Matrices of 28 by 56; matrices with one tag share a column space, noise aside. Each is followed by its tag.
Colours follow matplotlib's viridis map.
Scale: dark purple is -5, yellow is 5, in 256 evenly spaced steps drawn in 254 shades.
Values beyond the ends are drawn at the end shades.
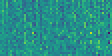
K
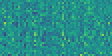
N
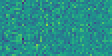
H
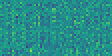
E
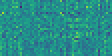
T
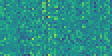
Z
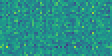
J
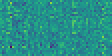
J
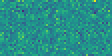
H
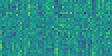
T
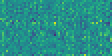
N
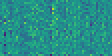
N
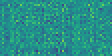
E
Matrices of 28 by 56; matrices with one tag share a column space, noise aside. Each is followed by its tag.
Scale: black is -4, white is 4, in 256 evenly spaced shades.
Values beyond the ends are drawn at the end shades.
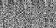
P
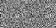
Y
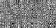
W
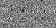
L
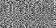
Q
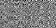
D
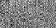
P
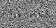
Y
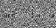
Y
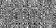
W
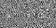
Y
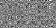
D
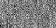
W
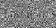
Y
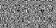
L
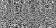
Q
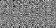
Q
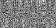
P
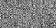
W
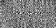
P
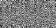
Q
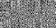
P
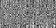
W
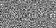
Y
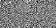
Q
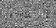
Y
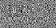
L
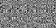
L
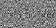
Y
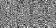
Q
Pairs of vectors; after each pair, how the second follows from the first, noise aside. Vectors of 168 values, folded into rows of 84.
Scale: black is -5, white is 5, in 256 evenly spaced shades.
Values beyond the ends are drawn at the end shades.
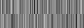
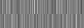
negated, shrunk.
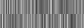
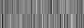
negated, partly zeroed.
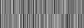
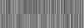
reversed, negated, shrunk.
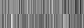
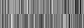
copied.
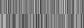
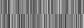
reversed, negated.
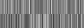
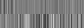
negated, partly zeroed.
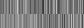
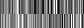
scaled up.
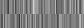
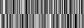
reversed, scaled up.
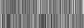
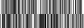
scaled up.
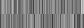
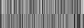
copied.
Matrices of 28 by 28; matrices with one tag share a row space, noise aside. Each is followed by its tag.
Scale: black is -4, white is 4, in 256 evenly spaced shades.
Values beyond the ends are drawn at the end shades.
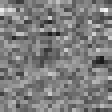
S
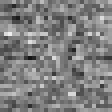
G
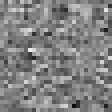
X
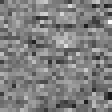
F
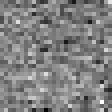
X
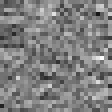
S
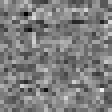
X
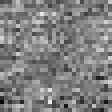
S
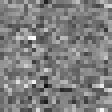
X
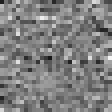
S
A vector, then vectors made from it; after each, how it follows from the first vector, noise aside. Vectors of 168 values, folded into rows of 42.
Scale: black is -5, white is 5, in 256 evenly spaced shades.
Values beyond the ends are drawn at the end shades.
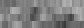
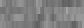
wrapped around, shrunk.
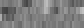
wrapped around, negated, partly zeroed.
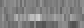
wrapped around, negated, partly zeroed.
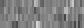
wrapped around, negated, partly zeroed.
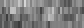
reversed, negated.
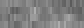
negated, shrunk.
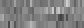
wrapped around, negated, partly zeroed.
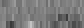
wrapped around, negated, partly zeroed.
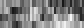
negated, scaled up.
